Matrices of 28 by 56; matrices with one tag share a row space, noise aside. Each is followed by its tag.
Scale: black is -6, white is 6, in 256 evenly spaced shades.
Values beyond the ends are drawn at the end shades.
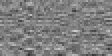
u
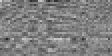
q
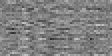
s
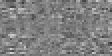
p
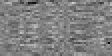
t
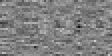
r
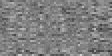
p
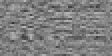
s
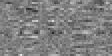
t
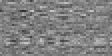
s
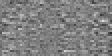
p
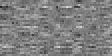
r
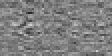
u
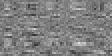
t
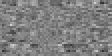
p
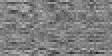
s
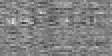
s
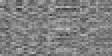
q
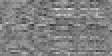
s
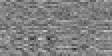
q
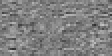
p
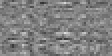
s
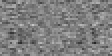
p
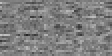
r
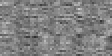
r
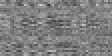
q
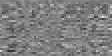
p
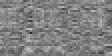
u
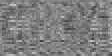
p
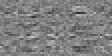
t
